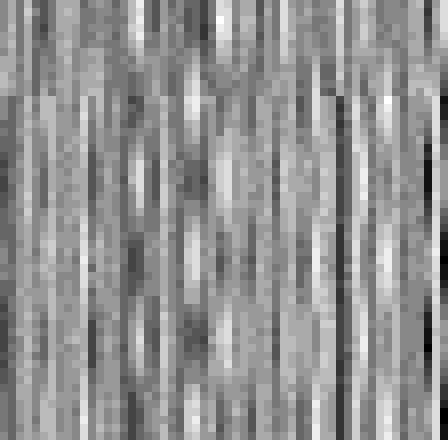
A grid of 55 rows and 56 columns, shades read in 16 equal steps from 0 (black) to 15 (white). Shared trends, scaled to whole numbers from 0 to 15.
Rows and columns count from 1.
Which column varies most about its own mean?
56
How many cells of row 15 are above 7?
39
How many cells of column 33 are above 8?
39
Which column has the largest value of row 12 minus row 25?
54
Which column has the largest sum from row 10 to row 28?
55
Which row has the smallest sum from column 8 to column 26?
42
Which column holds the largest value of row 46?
29
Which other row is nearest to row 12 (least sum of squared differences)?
11
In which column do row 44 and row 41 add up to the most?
46
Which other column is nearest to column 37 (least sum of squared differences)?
4
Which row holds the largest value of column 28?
3
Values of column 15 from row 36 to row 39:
9 8 9 9
